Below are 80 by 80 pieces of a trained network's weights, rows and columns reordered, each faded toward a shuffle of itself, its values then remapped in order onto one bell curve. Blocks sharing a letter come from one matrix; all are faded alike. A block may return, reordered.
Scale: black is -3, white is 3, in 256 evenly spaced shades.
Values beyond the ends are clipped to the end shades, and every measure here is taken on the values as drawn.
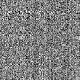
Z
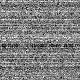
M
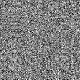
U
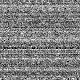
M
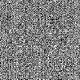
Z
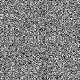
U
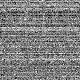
M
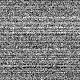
M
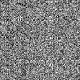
Z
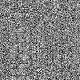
U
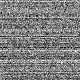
M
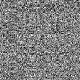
U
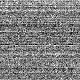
M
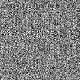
U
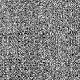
Z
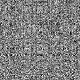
Z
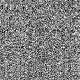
U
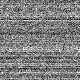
M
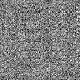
Z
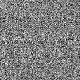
U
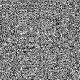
U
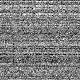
M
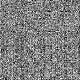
Z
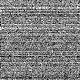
M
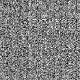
Z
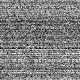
M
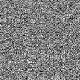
U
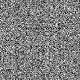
U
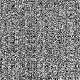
Z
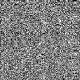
U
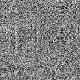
Z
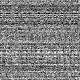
M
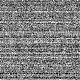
M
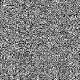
U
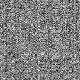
Z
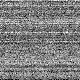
M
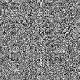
Z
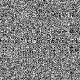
Z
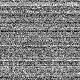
M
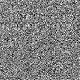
U
